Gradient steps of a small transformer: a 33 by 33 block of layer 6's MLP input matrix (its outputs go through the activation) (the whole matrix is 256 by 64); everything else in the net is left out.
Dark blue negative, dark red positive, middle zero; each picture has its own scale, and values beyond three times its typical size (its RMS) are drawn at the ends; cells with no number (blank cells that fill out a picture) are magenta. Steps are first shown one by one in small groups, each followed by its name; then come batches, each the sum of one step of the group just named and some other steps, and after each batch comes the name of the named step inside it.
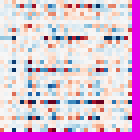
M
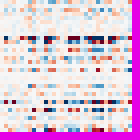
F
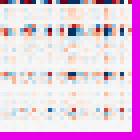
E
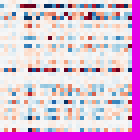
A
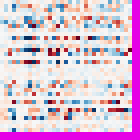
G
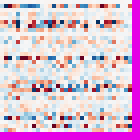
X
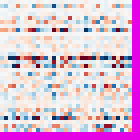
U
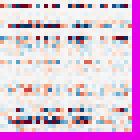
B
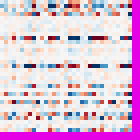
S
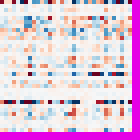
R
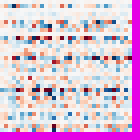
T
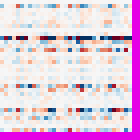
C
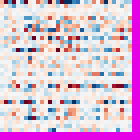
R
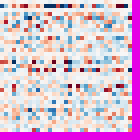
A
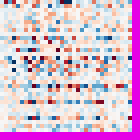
M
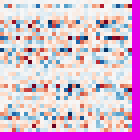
X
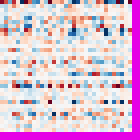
R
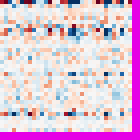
E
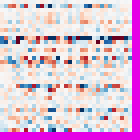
C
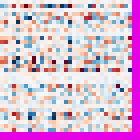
A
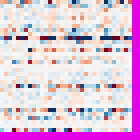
C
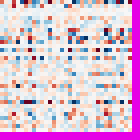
R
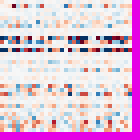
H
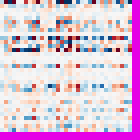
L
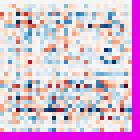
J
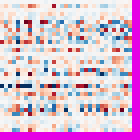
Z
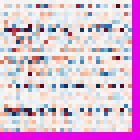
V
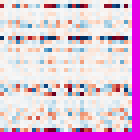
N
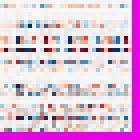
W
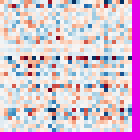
J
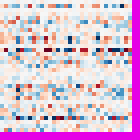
W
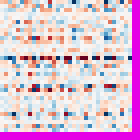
Z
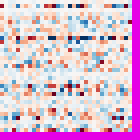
N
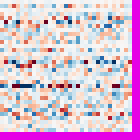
J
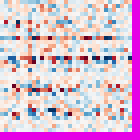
J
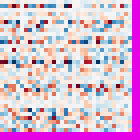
V
